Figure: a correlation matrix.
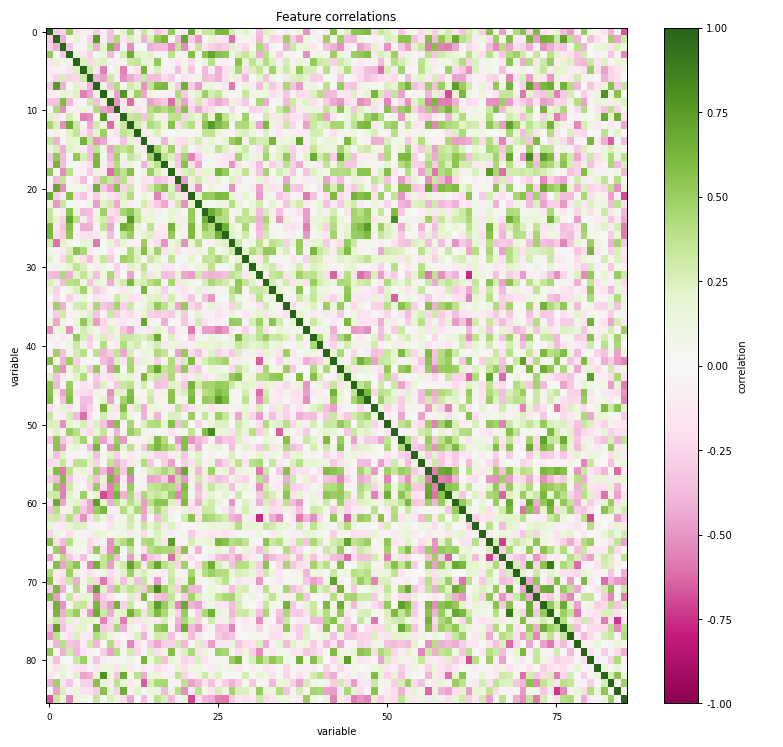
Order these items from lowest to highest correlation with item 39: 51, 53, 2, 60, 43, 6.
6, 2, 51, 60, 53, 43
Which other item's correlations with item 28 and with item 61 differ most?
14
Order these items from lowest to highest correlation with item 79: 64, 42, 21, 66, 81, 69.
64, 81, 69, 66, 21, 42
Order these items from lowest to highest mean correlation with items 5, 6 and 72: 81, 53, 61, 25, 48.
61, 48, 53, 25, 81
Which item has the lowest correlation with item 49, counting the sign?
5
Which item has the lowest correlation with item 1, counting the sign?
27
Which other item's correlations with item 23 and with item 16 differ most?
21
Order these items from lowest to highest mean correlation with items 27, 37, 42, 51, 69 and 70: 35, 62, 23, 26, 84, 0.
84, 35, 62, 23, 26, 0
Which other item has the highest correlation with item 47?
25
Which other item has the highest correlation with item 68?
74
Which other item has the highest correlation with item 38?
85
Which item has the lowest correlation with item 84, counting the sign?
75
